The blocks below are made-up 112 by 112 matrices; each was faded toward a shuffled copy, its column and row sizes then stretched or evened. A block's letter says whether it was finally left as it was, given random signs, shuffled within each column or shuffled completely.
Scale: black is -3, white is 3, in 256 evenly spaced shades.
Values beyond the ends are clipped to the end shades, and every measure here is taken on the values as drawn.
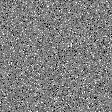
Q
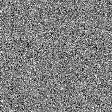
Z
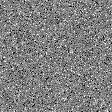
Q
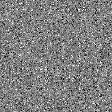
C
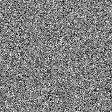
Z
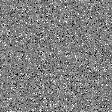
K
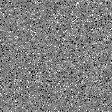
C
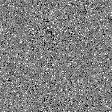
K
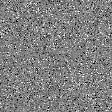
K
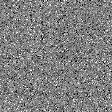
K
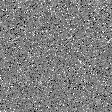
Q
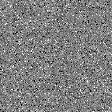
C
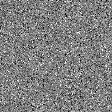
Z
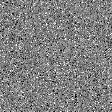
K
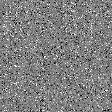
K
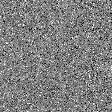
Z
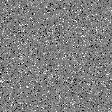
C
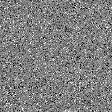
C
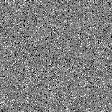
C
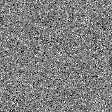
Z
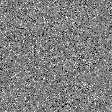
Z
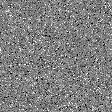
Q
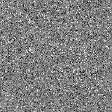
C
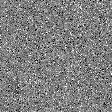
Z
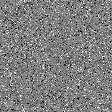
Z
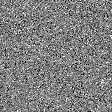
Q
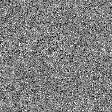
K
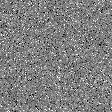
Q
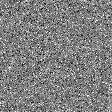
Q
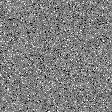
Q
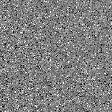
C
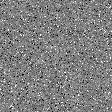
Q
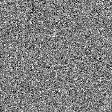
K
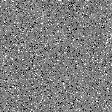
Z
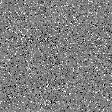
C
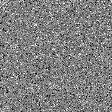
K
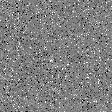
Z
